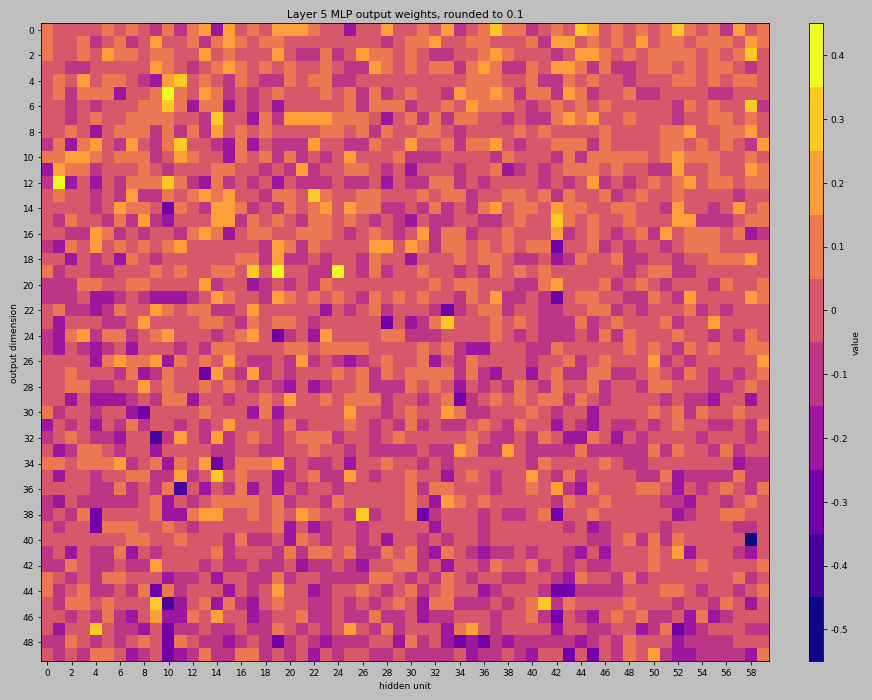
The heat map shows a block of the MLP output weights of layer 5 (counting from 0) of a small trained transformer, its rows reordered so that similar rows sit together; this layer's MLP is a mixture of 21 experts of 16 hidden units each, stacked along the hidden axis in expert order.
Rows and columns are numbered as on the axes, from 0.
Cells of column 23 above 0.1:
3
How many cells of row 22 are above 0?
13
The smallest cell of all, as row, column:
40, 58
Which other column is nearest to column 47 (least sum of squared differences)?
54
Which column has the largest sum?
14
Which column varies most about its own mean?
10
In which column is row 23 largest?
33
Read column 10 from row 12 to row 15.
0.3 0.1 -0.3 -0.2
